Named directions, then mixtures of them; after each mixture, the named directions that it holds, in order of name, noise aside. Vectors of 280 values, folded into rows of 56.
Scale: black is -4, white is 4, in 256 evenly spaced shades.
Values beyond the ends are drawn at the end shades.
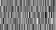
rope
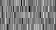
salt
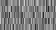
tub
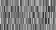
rope, tub.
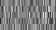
rope, salt, tub.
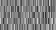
rope, tub.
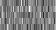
salt.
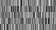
rope, salt, tub.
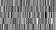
rope.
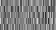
rope, tub.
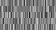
rope, tub.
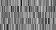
rope, salt, tub.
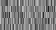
tub.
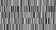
rope, salt, tub.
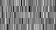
salt.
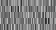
rope, salt, tub.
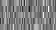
salt, tub.
